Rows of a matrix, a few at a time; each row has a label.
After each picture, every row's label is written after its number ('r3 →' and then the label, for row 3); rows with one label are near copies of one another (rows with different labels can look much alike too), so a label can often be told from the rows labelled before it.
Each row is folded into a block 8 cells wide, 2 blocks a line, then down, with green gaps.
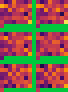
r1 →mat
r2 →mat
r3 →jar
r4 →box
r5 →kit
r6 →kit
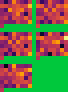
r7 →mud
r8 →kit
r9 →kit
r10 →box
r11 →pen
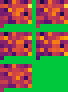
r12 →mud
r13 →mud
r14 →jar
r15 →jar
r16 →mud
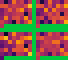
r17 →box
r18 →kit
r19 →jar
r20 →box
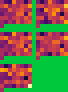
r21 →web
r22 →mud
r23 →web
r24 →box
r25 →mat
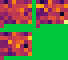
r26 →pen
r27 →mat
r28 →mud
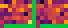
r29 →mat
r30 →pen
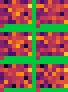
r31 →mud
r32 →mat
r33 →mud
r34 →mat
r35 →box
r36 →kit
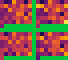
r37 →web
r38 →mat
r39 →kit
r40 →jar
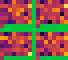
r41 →mud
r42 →box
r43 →mat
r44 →kit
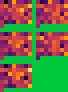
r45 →pen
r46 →web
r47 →mud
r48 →jar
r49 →mud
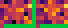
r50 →box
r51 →mud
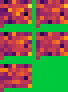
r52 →mud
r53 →box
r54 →pen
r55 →box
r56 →mat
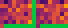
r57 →kit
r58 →web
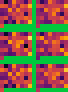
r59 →kit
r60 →mud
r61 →mud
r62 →jar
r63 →kit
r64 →mud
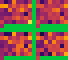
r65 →mat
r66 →box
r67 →web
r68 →kit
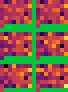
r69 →box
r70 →box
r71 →jar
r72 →mud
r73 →pen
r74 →mat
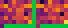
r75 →jar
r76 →mat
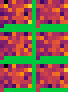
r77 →jar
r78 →box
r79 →web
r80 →jar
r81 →pen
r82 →box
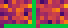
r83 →jar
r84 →box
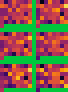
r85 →kit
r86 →box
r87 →box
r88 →jar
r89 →mud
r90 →jar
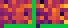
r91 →jar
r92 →jar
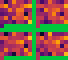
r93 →jar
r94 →mud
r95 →box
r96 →pen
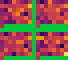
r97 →mud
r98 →pen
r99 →box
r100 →mat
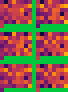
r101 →pen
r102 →jar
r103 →web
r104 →kit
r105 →jar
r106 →kit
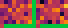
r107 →kit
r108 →box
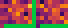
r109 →mud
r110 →jar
